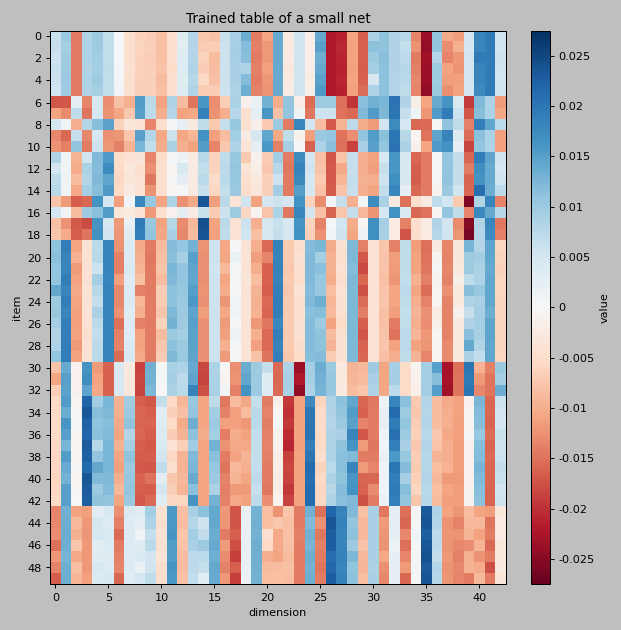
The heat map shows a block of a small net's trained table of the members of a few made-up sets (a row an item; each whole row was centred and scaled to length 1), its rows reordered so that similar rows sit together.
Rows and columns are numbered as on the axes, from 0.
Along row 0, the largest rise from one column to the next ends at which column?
36
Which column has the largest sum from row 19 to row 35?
1
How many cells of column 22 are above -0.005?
16
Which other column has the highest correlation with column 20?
29
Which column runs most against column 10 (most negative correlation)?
41
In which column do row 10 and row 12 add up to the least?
39
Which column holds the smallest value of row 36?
22
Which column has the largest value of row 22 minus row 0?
28
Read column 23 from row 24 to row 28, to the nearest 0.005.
-0.005 -0.005 -0.005 -0.005 -0.005
